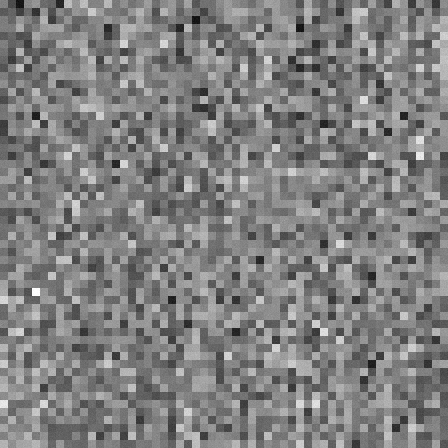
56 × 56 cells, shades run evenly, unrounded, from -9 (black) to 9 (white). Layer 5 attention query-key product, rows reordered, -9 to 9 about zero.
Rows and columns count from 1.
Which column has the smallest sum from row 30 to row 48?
54
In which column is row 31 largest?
43
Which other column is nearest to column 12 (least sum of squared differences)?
39
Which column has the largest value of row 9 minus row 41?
55
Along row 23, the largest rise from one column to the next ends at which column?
24
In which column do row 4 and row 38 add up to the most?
33
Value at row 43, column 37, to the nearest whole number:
-2
